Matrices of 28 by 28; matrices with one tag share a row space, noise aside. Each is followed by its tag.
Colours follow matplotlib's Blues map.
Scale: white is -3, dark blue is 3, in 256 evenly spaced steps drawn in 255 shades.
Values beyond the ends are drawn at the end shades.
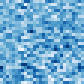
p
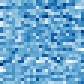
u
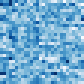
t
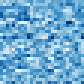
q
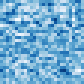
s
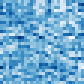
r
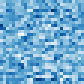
p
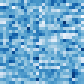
t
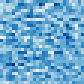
q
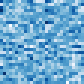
r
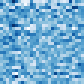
s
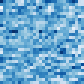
r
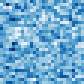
s
